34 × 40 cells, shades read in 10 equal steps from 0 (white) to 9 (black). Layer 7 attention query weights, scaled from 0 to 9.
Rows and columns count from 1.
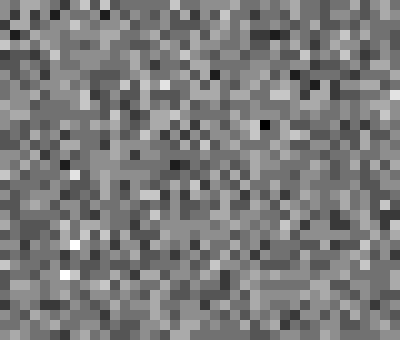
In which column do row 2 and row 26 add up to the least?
23
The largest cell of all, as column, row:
27, 13
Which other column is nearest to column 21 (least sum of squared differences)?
24
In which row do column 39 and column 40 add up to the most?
22
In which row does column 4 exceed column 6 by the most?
6
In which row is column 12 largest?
25
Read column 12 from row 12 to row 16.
2 3 4 3 3
